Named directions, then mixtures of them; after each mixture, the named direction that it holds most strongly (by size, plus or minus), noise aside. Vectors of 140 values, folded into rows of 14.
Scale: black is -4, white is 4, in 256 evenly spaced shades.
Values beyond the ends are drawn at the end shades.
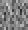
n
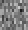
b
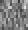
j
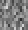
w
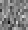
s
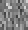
j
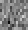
s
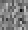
b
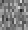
b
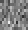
s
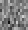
s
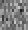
b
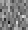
s
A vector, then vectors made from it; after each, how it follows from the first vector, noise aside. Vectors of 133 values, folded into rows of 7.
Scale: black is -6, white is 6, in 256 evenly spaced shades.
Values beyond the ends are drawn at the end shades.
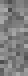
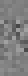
wrapped around, partly zeroed.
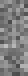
reversed.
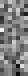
reversed, scaled up.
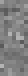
wrapped around, negated, partly zeroed.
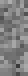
reversed.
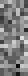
reversed, scaled up.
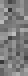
copied.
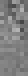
wrapped around, partly zeroed.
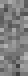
reversed.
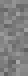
wrapped around, negated, shrunk.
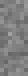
wrapped around, negated, shrunk.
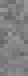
wrapped around, negated, shrunk.
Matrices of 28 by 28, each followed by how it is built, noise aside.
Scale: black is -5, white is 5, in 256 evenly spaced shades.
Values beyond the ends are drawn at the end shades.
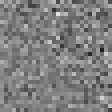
upper triangular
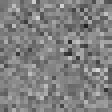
upper triangular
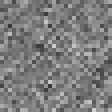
Hankel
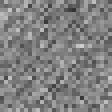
Hankel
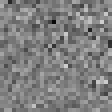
upper triangular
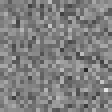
repeating rows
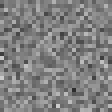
noise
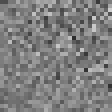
upper triangular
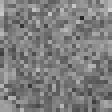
smooth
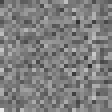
repeating rows
